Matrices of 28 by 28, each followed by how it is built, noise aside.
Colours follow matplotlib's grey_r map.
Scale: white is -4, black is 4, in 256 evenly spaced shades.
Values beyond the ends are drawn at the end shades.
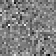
block diagonal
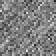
Hankel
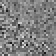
lower triangular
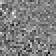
lower triangular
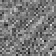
Hankel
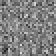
blocks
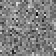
uneven columns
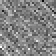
Toeplitz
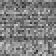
blocks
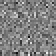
low rank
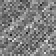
Hankel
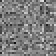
low rank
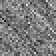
Toeplitz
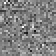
block diagonal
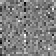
uneven columns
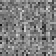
blocks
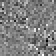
block diagonal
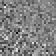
lower triangular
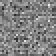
blocks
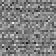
blocks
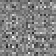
low rank
